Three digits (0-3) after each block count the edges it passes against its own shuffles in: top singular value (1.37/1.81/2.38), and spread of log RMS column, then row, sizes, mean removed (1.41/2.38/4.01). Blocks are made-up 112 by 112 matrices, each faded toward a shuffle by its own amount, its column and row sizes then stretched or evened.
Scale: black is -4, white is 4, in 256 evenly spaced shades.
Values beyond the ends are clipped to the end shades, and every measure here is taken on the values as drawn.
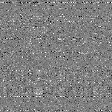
2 0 2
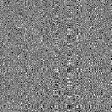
3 2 1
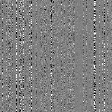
2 3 0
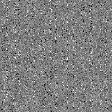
2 2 0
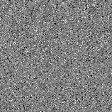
1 0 1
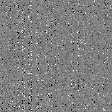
0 2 1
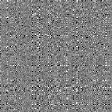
3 2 2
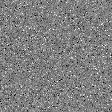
1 0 0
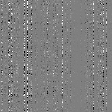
2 3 1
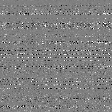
1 1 3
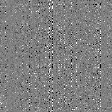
2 2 1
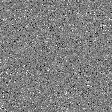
0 0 1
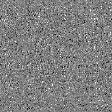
2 1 1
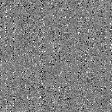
0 2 1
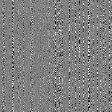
1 3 0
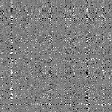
3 2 2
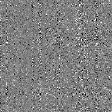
1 2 1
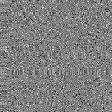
3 0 0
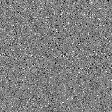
2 0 1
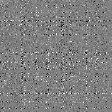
1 2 2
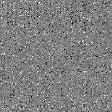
2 1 1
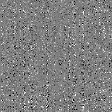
2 2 1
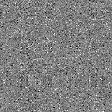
2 1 0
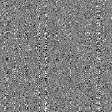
3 2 1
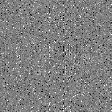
2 1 0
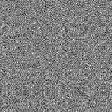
3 0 0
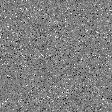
0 0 1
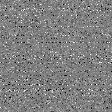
0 0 2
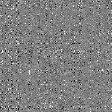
2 2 2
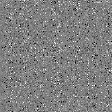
2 2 1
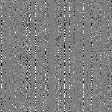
3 3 0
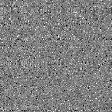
2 0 1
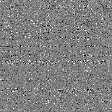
1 1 2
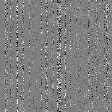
2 3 0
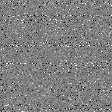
0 0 2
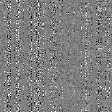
2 3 0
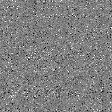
1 1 1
